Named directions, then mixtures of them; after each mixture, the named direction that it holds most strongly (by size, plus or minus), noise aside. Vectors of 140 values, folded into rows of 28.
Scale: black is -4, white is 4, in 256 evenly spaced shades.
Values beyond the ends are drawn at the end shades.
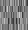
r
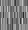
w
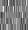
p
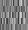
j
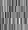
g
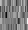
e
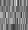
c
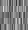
g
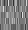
p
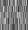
r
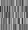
w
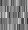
e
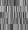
w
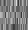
c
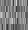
c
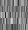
c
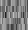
e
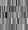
e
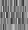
c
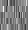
p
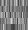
c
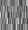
j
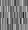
w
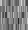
e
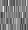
p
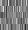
p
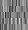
g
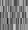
w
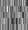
r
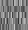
j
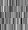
g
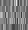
c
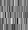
c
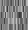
r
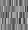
j
